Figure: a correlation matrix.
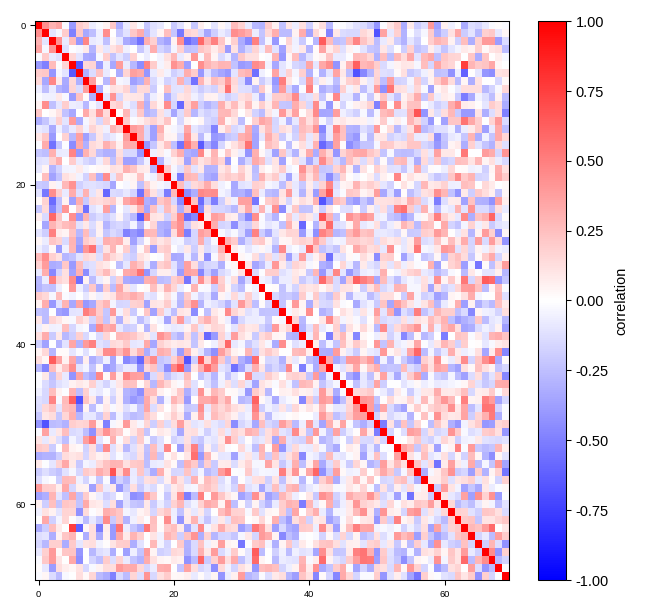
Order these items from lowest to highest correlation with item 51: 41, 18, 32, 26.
26, 18, 32, 41
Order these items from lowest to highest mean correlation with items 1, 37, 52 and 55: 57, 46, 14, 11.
46, 57, 14, 11
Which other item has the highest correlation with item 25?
43
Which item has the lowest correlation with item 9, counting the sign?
63
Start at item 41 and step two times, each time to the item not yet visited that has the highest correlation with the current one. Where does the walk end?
11
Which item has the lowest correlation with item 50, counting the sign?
1
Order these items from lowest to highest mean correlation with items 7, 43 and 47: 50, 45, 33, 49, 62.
62, 45, 33, 50, 49
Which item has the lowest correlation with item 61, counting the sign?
6
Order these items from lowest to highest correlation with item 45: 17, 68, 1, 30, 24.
17, 1, 24, 30, 68
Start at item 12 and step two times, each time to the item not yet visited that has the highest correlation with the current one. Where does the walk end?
5
